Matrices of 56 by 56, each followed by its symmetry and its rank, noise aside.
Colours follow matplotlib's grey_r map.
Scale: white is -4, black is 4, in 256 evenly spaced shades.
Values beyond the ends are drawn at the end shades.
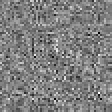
no symmetry, rank eight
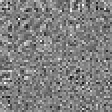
symmetric, rank eight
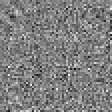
antisymmetric, rank twelve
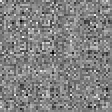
symmetric, rank twelve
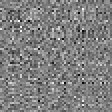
no symmetry, rank six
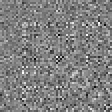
symmetric, rank eight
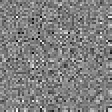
symmetric, rank eight
